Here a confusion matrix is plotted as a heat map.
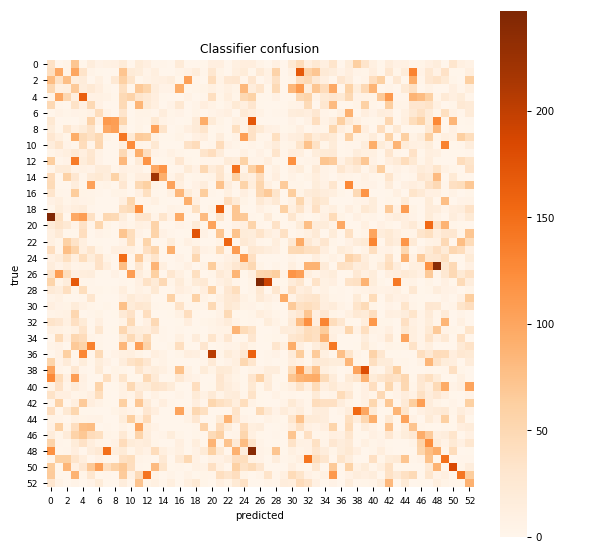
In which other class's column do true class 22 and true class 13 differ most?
23
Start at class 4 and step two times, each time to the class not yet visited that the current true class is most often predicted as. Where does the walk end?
46
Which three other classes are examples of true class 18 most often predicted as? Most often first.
21, 11, 44
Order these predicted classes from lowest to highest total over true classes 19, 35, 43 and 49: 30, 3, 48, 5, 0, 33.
48, 33, 30, 5, 3, 0
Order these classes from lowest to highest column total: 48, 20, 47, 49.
20, 49, 48, 47
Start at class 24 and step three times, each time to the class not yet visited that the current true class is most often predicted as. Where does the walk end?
31
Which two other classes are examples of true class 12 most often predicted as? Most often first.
3, 30
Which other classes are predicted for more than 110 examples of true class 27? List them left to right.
3, 26, 43
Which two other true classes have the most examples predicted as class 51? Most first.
22, 9
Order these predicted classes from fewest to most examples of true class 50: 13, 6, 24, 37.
24, 37, 13, 6
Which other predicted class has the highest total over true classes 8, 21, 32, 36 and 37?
40
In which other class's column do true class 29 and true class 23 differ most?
2
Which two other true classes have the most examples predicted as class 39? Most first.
38, 16
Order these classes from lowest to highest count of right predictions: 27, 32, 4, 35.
32, 35, 4, 27
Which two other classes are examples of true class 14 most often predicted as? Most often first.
13, 48
